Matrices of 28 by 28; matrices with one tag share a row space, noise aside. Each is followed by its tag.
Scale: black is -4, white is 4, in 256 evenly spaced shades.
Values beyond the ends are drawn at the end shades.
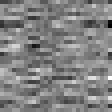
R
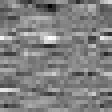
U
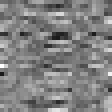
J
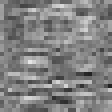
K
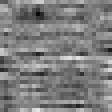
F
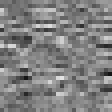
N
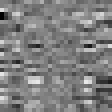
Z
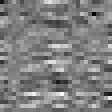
J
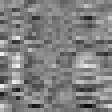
Z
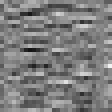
K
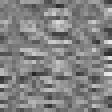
J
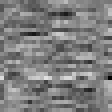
K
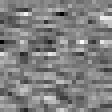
N
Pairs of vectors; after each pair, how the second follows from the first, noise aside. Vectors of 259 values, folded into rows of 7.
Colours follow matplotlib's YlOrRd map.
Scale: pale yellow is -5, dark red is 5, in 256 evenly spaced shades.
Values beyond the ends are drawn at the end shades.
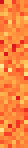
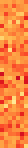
reversed, negated.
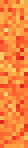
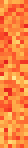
reversed.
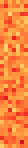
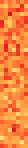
negated.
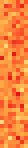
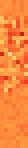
wrapped around, negated, partly zeroed.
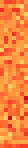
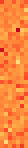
reversed, partly zeroed.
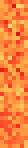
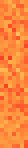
negated, shrunk.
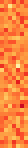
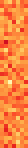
reversed.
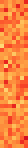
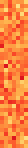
negated.
